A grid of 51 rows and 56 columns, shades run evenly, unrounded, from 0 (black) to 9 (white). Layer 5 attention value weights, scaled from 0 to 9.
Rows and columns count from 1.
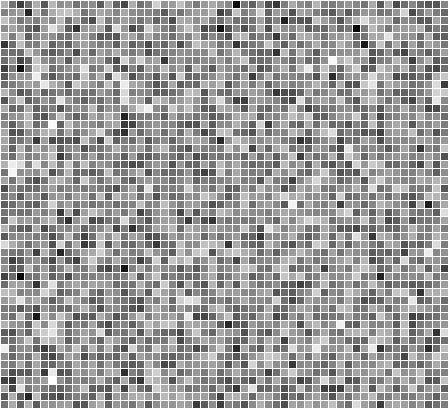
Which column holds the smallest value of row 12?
35
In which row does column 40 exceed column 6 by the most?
44
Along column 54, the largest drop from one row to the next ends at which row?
26
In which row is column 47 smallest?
30
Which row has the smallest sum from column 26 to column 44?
4
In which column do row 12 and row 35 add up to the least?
3
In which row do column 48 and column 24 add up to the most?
40
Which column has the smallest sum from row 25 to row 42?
47
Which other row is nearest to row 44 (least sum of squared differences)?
1
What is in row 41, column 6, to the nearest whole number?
5
